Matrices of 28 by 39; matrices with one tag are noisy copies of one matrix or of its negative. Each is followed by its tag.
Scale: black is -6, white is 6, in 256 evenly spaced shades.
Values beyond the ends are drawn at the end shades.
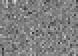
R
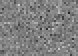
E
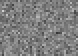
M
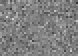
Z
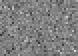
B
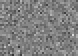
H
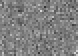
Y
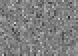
M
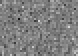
Y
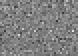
B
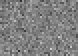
H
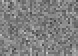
R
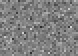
Z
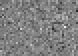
E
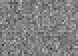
H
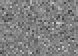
E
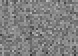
R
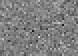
E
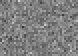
Z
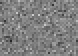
Z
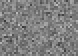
Z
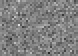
Z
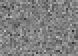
B
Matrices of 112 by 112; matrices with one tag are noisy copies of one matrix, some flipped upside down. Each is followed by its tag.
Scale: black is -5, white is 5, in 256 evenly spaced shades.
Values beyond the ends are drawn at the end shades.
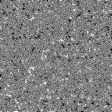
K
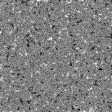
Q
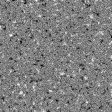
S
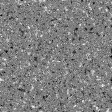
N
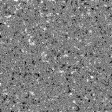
K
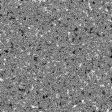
N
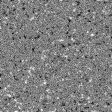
K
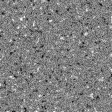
S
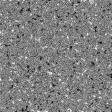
Q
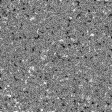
K
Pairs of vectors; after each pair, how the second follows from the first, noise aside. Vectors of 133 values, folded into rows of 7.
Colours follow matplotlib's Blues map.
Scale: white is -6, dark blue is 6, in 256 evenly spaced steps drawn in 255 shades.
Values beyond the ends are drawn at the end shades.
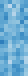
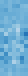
reversed, partly zeroed.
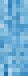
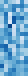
wrapped around, negated, scaled up.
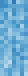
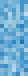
shuffled.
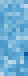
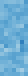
wrapped around, shrunk.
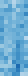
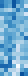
negated, scaled up.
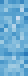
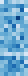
negated, scaled up.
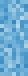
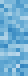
shuffled.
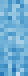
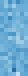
partly zeroed.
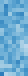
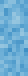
wrapped around, shrunk.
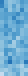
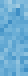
wrapped around, shrunk.
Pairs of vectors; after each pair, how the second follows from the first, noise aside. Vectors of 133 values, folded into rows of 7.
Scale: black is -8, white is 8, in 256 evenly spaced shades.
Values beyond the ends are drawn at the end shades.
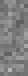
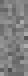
sign-scrambled.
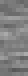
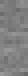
wrapped around, shrunk.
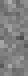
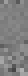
wrapped around, partly zeroed.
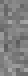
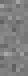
wrapped around, partly zeroed.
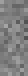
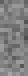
sign-scrambled.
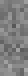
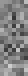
scaled up.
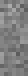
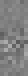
wrapped around, partly zeroed.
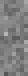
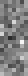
reversed, scaled up.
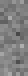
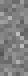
sign-scrambled.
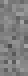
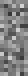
reversed, negated, scaled up.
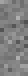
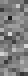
reversed, negated, scaled up.
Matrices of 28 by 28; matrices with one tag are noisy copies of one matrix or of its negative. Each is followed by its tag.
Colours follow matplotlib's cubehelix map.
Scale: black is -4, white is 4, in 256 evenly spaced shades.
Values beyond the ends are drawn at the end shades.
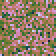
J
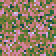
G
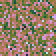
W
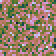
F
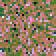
G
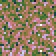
W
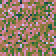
F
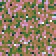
J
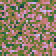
F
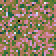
F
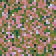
J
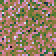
F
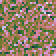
F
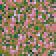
F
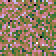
W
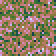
G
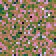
F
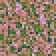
J
